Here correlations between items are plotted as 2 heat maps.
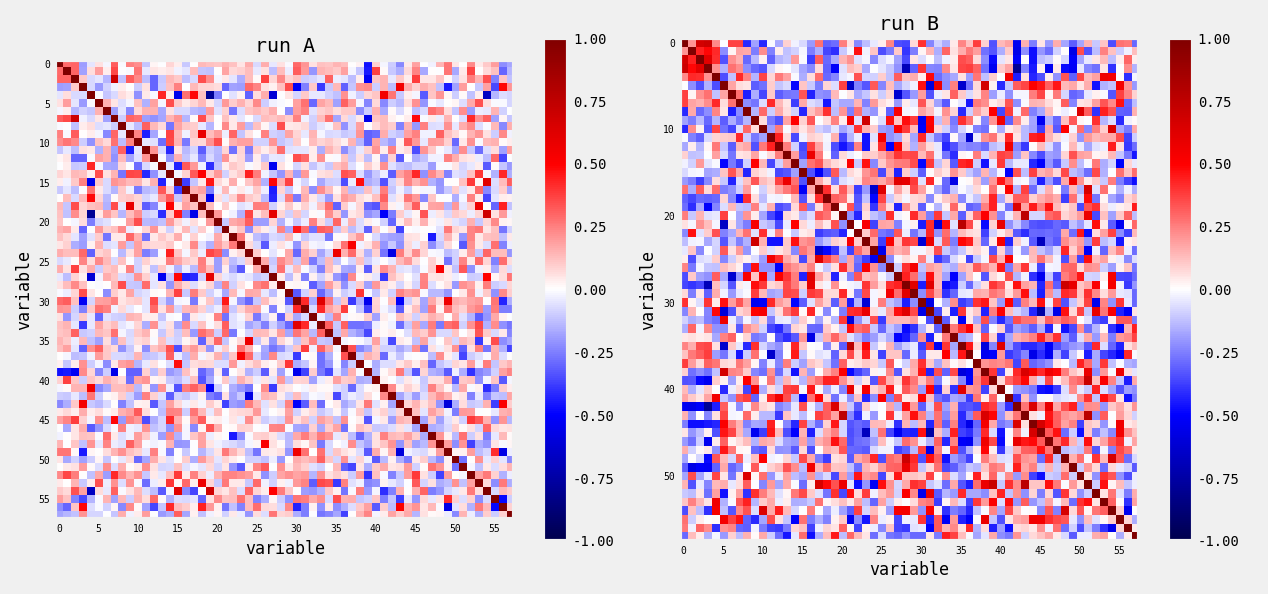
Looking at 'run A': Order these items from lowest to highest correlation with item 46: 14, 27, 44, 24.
14, 44, 24, 27
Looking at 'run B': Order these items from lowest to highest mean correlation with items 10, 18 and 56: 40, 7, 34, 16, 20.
7, 40, 16, 34, 20
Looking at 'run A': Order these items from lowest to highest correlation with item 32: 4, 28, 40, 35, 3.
28, 40, 4, 3, 35
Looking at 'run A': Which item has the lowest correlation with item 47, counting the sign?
22
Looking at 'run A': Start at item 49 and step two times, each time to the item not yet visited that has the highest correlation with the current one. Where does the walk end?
33
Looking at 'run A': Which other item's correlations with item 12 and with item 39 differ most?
30
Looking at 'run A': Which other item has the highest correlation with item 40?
1
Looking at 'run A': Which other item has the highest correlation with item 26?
48
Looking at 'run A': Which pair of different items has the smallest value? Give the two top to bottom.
4, 19
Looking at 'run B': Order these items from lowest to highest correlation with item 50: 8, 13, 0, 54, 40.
0, 40, 13, 54, 8
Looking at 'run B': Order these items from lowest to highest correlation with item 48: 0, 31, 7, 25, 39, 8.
25, 0, 8, 39, 7, 31
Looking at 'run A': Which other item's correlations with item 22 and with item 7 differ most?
2
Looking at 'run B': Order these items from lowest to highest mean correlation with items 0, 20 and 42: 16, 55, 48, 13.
16, 13, 48, 55
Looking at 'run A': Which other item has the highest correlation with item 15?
54
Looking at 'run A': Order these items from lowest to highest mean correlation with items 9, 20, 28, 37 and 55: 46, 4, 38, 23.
4, 38, 46, 23
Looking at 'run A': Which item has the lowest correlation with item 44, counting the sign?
50
